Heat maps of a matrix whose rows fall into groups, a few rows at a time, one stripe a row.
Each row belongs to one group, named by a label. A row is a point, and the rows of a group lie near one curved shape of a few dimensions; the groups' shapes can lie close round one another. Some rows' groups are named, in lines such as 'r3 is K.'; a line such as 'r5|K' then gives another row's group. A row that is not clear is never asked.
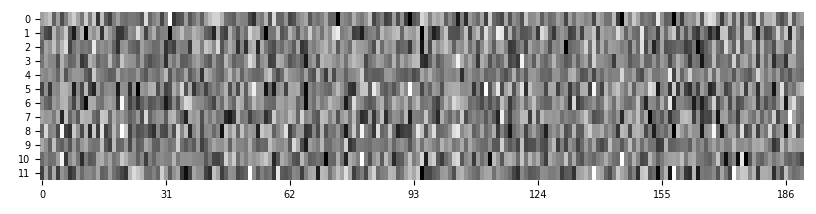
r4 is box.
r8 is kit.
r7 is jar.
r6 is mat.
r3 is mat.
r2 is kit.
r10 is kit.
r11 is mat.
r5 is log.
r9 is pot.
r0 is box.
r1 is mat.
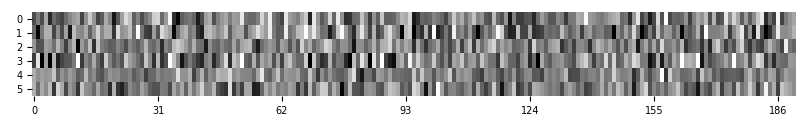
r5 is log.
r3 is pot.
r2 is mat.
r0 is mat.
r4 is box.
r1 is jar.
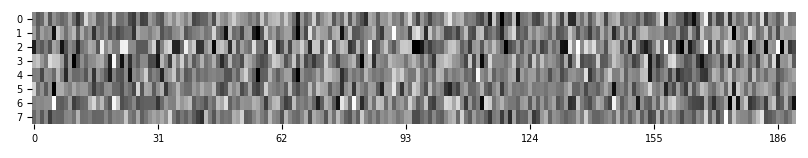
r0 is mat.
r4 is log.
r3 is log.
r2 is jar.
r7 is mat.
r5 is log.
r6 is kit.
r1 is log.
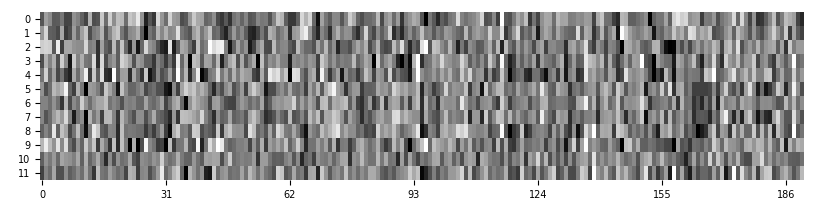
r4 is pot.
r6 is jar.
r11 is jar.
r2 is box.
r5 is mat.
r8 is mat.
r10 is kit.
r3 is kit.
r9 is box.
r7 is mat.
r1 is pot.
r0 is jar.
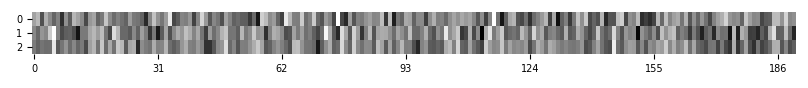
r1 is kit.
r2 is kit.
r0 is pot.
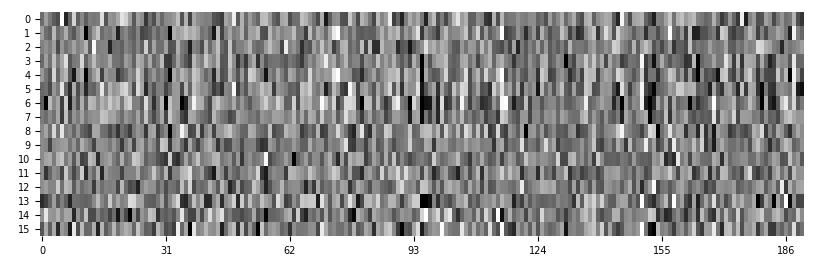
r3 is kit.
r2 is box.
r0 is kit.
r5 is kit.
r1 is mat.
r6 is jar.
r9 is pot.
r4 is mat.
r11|mat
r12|log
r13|jar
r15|kit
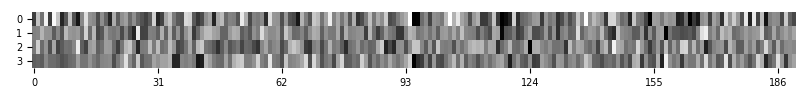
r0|mat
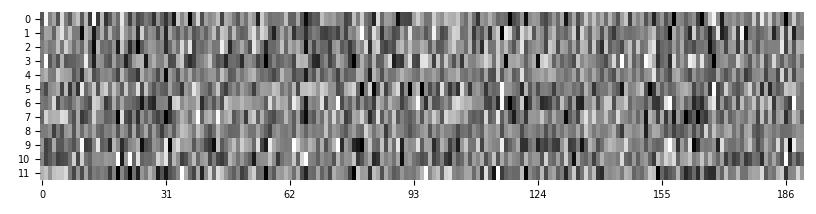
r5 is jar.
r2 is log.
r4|log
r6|mat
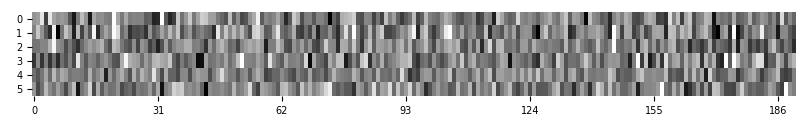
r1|kit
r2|kit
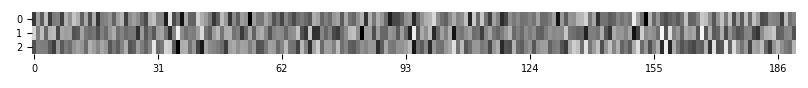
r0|kit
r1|box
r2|jar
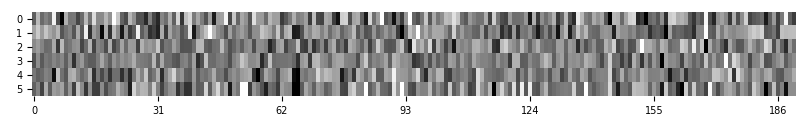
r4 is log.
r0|kit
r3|mat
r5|log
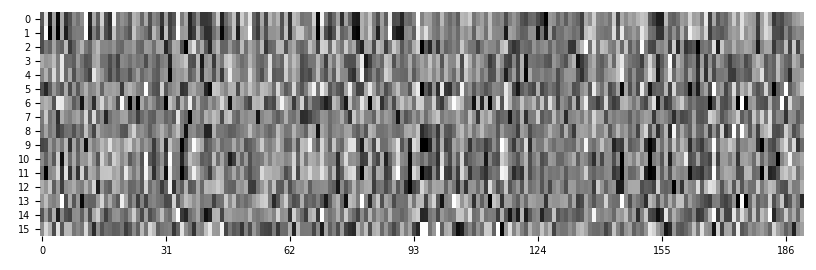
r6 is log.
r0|pot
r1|pot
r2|jar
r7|kit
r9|jar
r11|jar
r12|box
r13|kit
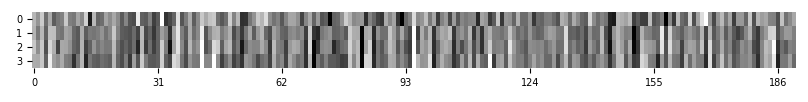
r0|box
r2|box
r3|box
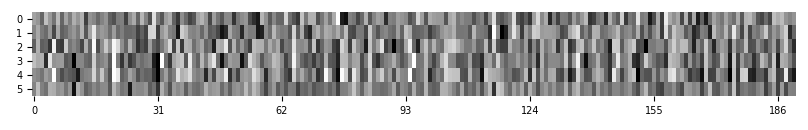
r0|pot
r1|jar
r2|kit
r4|kit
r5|log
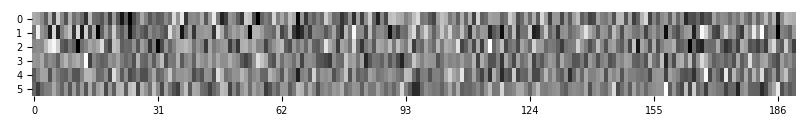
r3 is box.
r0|log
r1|kit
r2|kit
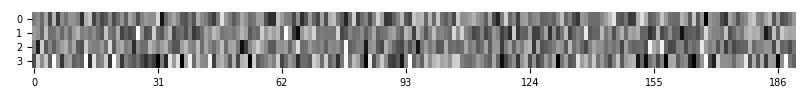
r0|box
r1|pot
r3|kit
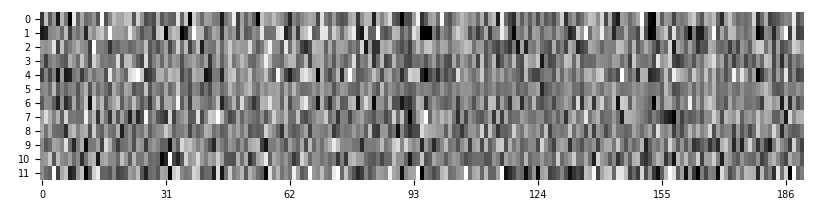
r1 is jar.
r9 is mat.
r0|kit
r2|box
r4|jar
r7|box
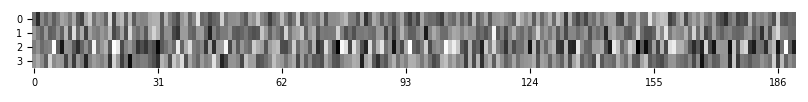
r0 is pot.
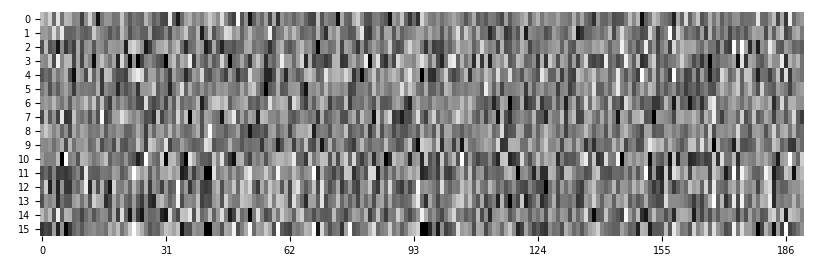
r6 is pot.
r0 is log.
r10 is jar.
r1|box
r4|mat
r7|kit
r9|box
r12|pot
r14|log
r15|jar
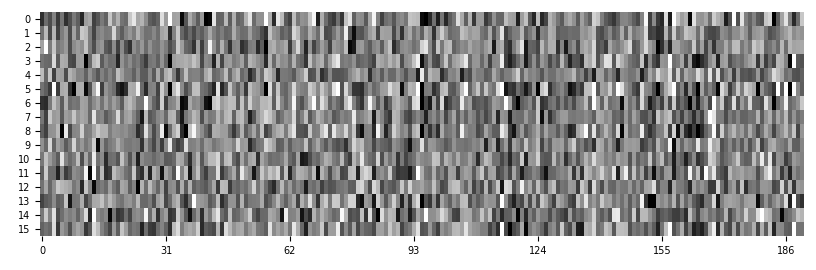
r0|jar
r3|mat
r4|box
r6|jar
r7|pot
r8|jar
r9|box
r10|kit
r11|pot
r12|log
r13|jar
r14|box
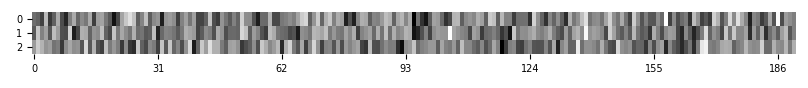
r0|mat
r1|mat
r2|pot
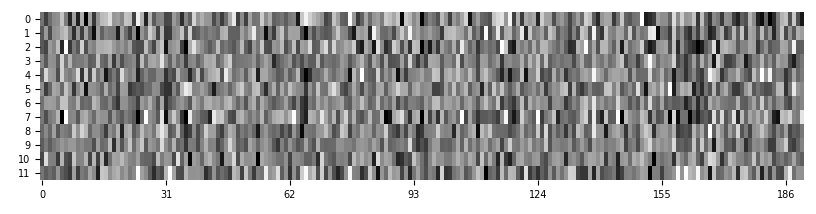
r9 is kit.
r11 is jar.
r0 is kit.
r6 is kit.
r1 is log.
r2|jar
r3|kit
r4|kit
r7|jar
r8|kit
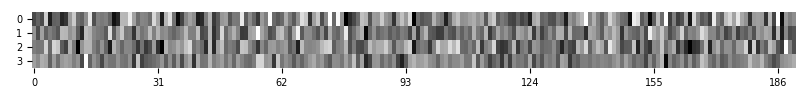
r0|mat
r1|pot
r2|mat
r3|box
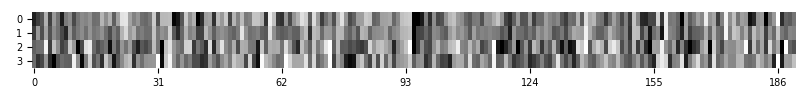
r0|jar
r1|mat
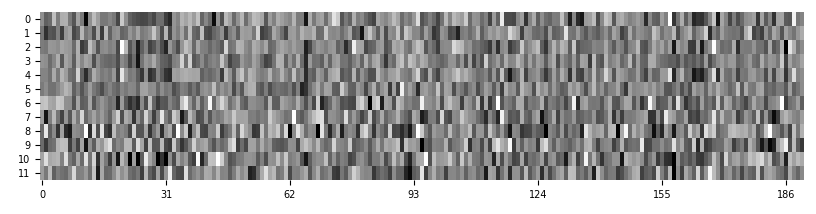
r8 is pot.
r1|mat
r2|mat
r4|mat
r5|log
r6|box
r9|kit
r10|box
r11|box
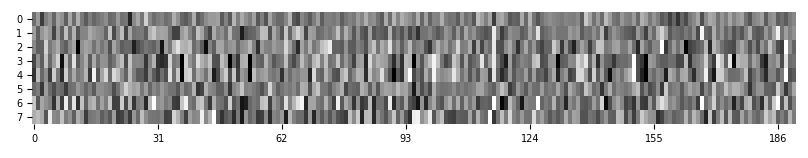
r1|pot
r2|mat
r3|kit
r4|kit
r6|pot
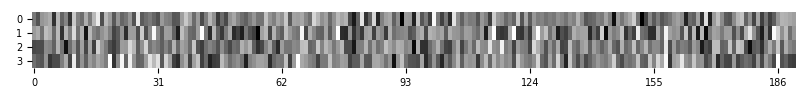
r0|jar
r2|mat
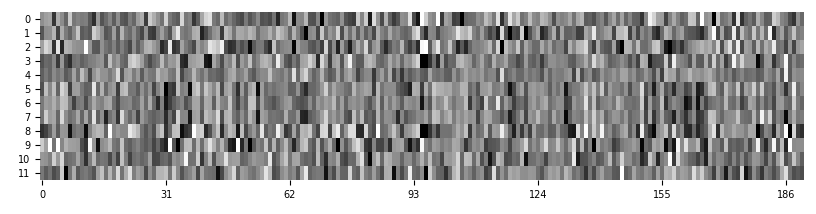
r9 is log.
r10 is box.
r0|box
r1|mat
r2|box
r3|jar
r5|kit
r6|kit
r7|kit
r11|kit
